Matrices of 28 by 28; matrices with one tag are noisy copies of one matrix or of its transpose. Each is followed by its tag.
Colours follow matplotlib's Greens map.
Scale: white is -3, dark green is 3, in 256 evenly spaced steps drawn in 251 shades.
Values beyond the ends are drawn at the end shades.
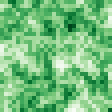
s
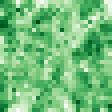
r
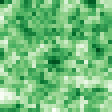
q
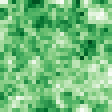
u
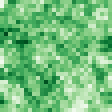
u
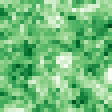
s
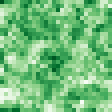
q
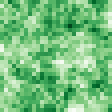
s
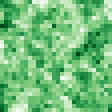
r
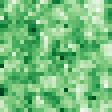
q
